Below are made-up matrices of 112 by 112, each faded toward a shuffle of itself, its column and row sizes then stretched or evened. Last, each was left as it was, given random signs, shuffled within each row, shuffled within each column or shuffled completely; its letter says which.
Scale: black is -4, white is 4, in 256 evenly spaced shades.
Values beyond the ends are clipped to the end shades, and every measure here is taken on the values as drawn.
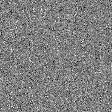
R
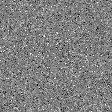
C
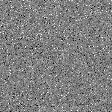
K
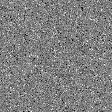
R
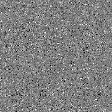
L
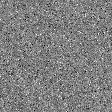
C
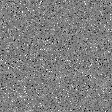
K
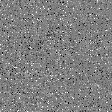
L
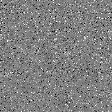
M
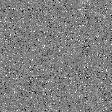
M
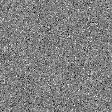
R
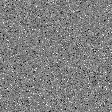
C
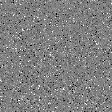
L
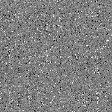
L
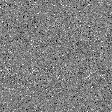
K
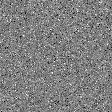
C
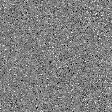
R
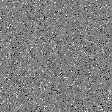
R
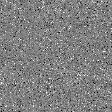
M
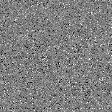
M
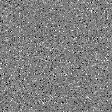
L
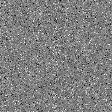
R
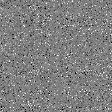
M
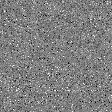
K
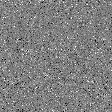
K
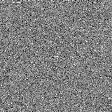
K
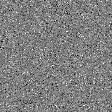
K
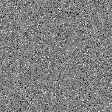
R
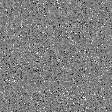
M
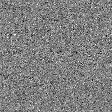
K
